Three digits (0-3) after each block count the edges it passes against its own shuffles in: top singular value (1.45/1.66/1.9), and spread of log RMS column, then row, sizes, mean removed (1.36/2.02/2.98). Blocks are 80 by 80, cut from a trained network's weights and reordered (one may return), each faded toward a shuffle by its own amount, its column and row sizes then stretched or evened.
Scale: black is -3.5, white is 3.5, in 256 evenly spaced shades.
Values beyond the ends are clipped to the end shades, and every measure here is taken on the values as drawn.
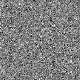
1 2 0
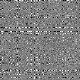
3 2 3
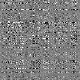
2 2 3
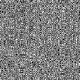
3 2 1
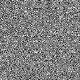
2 0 2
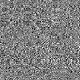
3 1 2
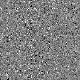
0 2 0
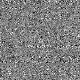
0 1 2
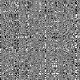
3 3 2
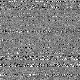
1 0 3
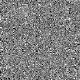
0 2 1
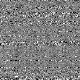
2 0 3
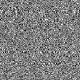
2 0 2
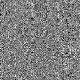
2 2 0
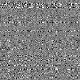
2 1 3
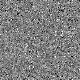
0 1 1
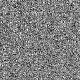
1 0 1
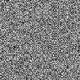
3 1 0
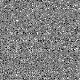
1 0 2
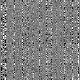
3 3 0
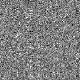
2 1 1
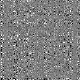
1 3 2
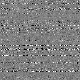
1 1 3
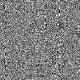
2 2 0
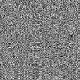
3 0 2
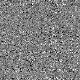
0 1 2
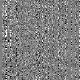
3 3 0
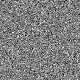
0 0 0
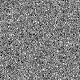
1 0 0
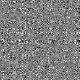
1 2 2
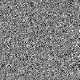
1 1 2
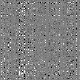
1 3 2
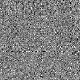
1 1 1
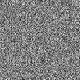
3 0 1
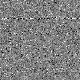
0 0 1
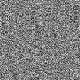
3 0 0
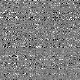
0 2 3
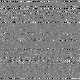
1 0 3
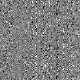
1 3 1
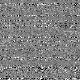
0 1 3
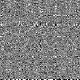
3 1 2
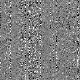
0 3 0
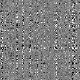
2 3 2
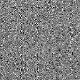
1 2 0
